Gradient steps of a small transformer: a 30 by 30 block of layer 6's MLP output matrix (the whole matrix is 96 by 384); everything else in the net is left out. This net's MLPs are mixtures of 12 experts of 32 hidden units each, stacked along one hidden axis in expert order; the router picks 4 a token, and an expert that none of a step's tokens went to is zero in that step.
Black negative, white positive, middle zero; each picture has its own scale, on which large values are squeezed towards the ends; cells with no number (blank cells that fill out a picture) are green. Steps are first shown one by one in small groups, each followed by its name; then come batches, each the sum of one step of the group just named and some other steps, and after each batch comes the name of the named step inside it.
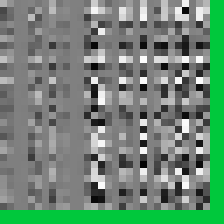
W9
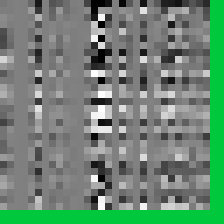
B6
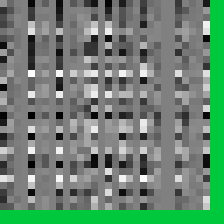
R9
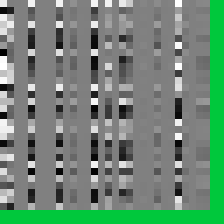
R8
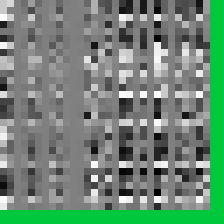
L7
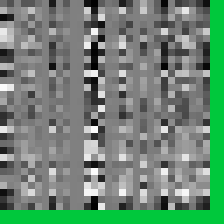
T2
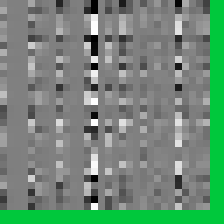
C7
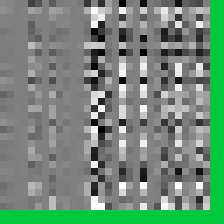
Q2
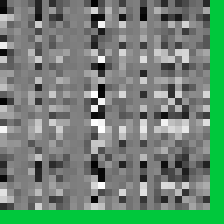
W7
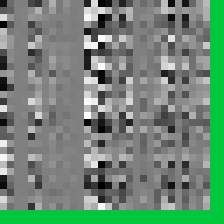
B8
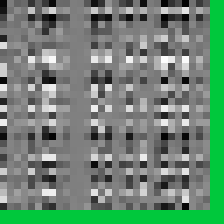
W7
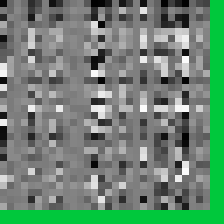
B6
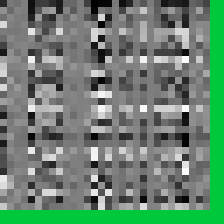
B6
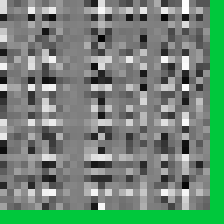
T2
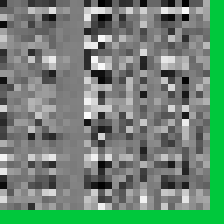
B8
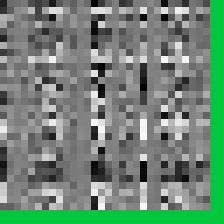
W7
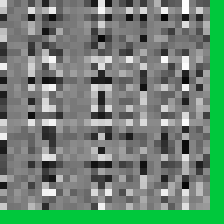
R9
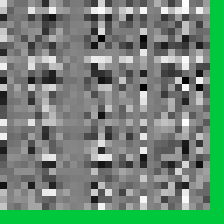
W9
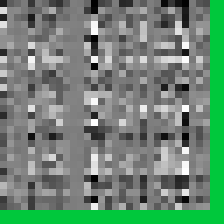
C7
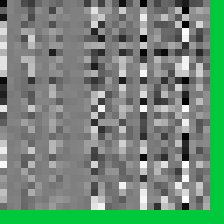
Q2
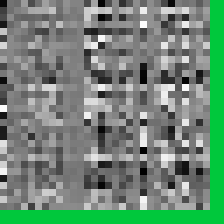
B8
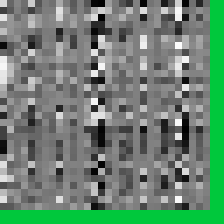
R8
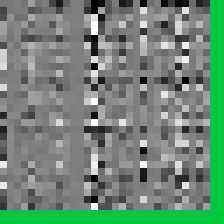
C7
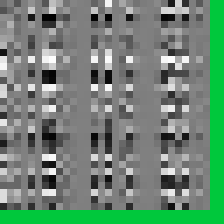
R8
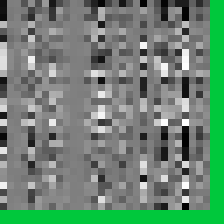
B6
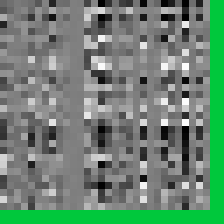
B8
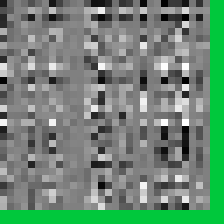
B8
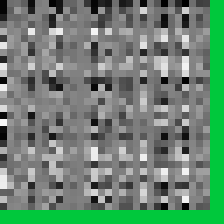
T2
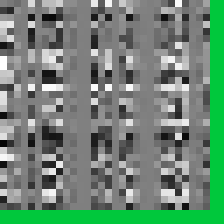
R8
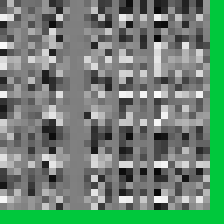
L7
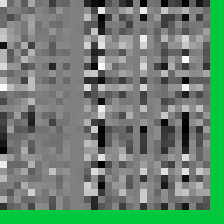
T2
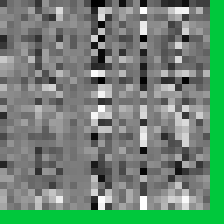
B6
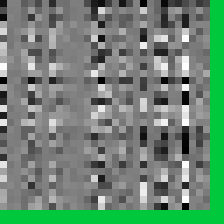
B6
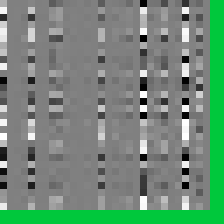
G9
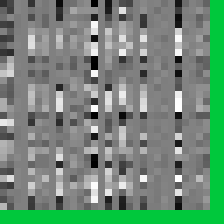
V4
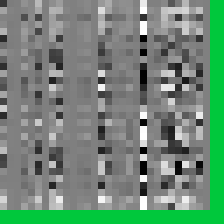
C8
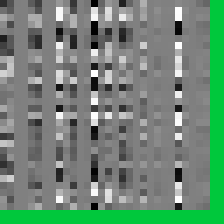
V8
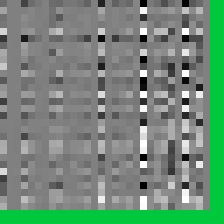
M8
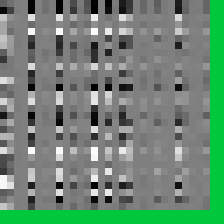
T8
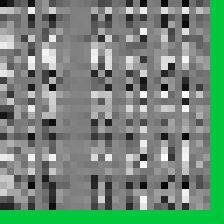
M8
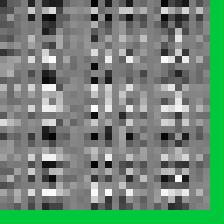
V4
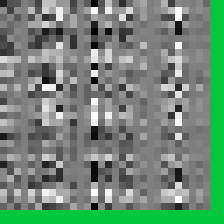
V8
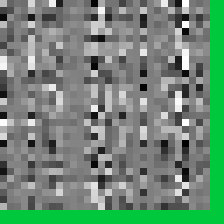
V4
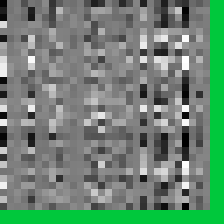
V8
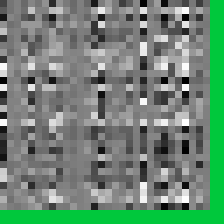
V8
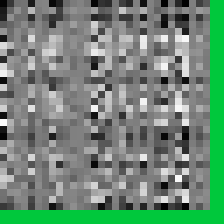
V4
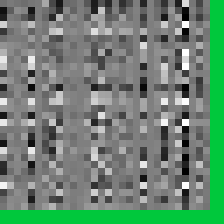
T8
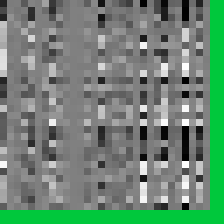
G9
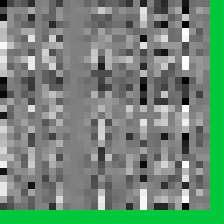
G9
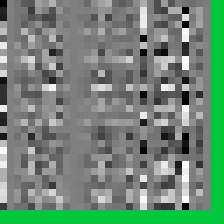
C8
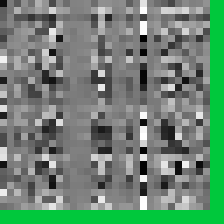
C8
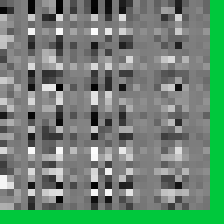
T8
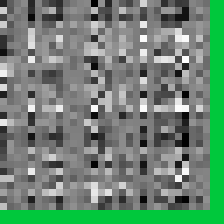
V4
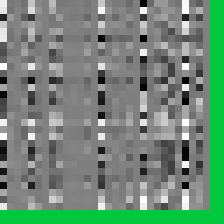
G9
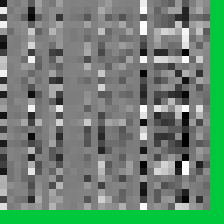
C8
